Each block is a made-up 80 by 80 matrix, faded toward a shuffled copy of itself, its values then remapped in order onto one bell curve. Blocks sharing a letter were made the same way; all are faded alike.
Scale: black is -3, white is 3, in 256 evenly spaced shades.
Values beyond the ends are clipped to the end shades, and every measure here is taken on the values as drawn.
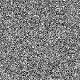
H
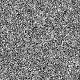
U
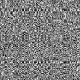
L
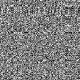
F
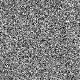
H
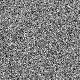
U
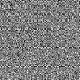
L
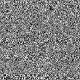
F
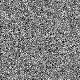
H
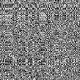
L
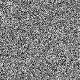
H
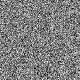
H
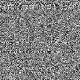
F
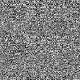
F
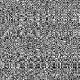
L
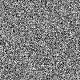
U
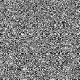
F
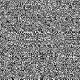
F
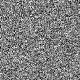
H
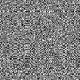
L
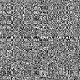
L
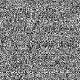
F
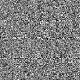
F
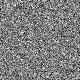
U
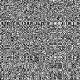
L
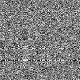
F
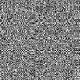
L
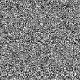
F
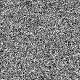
U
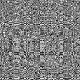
L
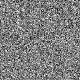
H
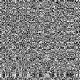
L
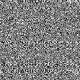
F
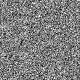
U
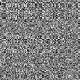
L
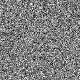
H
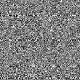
F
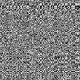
L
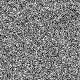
U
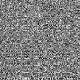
F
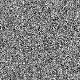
H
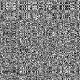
L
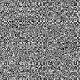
L
